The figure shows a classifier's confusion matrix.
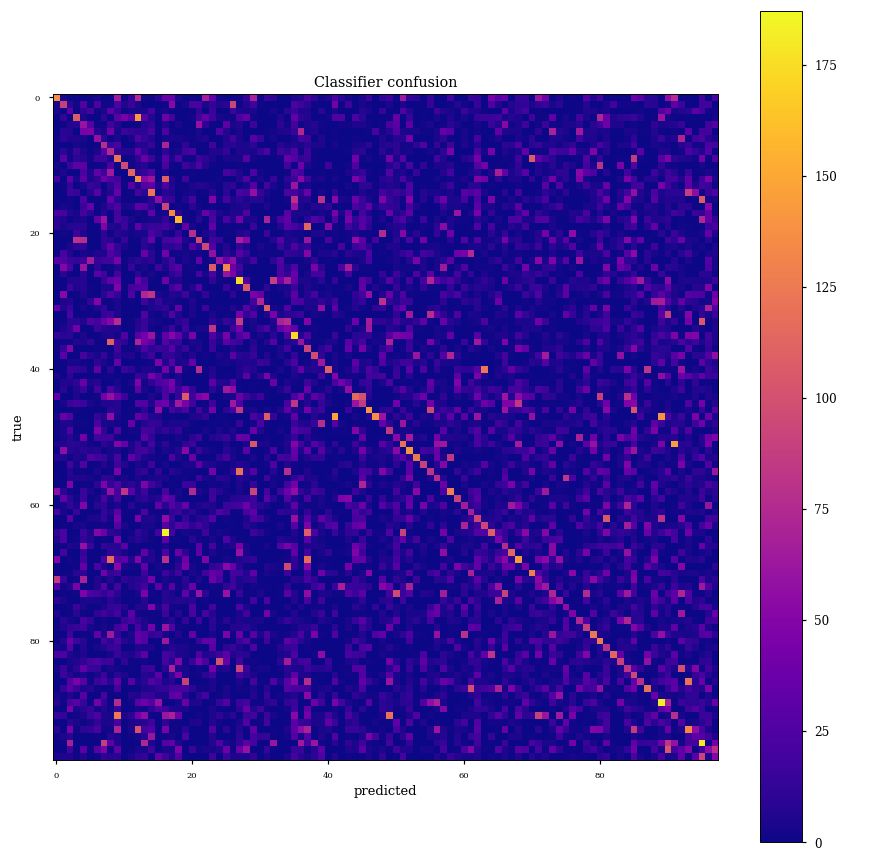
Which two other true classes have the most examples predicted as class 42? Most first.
72, 59
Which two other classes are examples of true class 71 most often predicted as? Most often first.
0, 4
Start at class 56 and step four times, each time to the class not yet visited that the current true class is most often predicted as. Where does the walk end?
12
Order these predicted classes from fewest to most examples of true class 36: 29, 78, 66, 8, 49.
29, 78, 66, 49, 8
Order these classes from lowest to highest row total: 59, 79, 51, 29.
59, 29, 79, 51
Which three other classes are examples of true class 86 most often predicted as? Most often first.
93, 19, 37
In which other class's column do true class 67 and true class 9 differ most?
70
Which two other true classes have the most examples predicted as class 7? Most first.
95, 18
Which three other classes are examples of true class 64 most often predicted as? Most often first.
16, 37, 51
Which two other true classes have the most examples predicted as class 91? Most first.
51, 0
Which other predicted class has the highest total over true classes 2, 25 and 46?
23
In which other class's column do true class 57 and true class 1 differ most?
26
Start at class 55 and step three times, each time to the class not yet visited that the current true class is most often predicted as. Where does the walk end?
90
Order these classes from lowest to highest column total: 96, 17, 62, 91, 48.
48, 91, 17, 96, 62
